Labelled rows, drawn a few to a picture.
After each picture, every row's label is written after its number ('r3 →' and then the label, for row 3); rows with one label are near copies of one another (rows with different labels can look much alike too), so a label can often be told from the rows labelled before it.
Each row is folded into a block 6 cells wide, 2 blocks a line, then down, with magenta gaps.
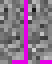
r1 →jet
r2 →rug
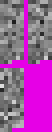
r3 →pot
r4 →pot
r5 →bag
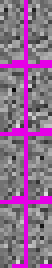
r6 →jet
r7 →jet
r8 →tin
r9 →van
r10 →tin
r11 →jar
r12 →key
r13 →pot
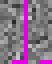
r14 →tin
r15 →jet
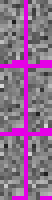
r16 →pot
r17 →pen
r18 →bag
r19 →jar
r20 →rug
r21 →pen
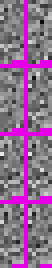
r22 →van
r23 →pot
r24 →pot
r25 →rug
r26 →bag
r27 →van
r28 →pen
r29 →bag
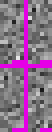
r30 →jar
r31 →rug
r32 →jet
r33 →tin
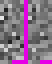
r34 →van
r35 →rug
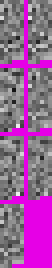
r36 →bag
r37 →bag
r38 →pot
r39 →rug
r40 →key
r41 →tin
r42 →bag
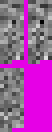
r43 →tin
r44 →tin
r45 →van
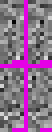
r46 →tin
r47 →tin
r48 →van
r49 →jet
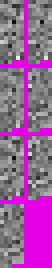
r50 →pot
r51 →jar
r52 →tin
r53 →bag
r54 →pot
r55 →bag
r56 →pen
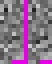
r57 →rug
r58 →jet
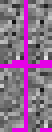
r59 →pot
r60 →jar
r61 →bag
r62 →tin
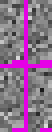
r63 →pot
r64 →bag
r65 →jet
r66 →jar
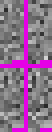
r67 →rug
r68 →pot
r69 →pen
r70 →jet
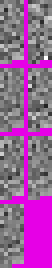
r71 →van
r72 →key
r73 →jet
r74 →van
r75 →bag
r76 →pen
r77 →bag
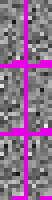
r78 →tin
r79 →van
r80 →bag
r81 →jar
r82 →pen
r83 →rug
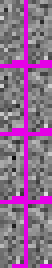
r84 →rug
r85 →pot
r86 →van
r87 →key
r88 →pot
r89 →key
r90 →tin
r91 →key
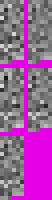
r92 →van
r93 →rug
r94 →rug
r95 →van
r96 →van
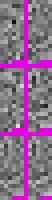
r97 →tin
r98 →bag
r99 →key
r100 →pen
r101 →jet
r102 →jet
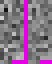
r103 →rug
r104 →pen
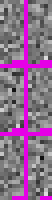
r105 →bag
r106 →key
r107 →pot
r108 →van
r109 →bag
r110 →tin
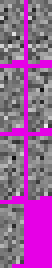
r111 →van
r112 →van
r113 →rug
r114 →pot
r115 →tin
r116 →pot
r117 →tin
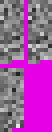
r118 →pen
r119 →van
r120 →jar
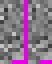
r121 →van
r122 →jet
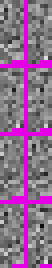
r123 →jet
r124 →key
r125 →tin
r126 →pot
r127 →bag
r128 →pen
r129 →van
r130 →tin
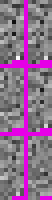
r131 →pot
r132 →pot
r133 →jet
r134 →pot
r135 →pot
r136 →pen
